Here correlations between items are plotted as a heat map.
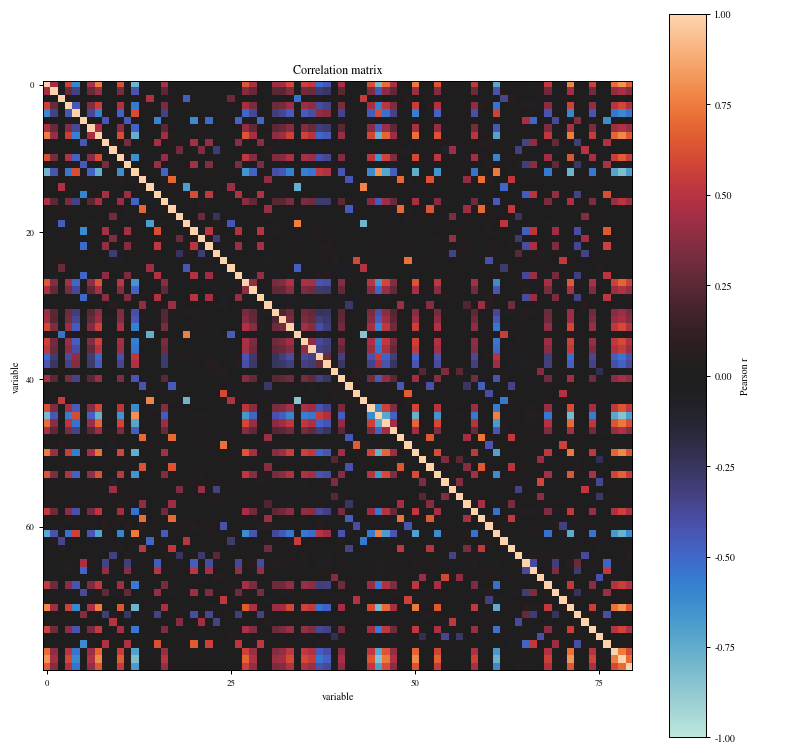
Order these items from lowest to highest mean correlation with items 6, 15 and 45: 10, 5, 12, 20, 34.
5, 10, 34, 12, 20
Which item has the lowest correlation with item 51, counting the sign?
75
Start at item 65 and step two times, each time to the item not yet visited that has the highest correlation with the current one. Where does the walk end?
72
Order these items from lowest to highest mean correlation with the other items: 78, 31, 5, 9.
5, 9, 31, 78
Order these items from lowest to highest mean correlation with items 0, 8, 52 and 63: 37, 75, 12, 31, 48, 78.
12, 37, 75, 31, 78, 48
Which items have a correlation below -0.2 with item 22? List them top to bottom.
5, 65, 72
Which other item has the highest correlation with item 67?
54
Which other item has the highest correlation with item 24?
49
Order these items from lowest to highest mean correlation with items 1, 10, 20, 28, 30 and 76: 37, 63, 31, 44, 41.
37, 41, 63, 31, 44
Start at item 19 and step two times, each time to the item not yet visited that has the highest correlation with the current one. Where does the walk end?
62
